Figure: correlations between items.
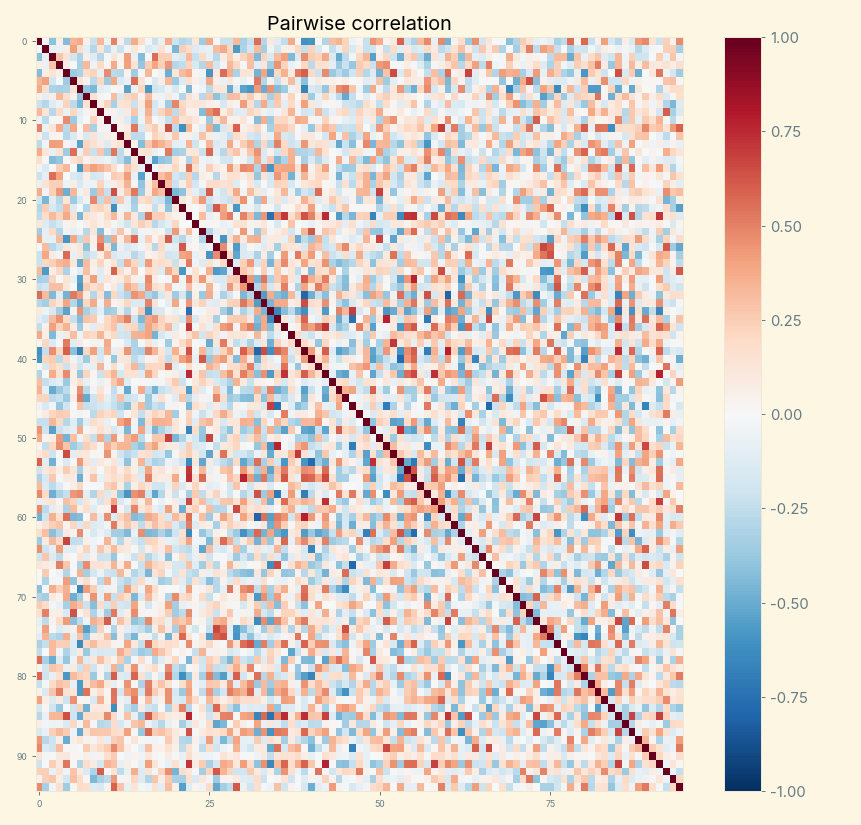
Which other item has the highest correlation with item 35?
51
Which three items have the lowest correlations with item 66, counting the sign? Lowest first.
46, 34, 84
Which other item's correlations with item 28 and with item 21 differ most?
82
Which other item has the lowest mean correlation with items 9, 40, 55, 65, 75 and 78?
80
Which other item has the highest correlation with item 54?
22
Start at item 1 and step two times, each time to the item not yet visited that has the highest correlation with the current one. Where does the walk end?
5
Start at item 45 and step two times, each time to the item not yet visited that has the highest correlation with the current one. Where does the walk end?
26
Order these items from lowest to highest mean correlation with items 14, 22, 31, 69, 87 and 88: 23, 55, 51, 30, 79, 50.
23, 51, 50, 79, 30, 55
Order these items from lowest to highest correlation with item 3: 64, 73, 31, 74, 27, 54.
74, 27, 54, 73, 31, 64
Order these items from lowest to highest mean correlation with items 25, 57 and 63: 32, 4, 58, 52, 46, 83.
4, 52, 58, 46, 32, 83
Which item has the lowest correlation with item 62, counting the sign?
55
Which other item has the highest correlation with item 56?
59
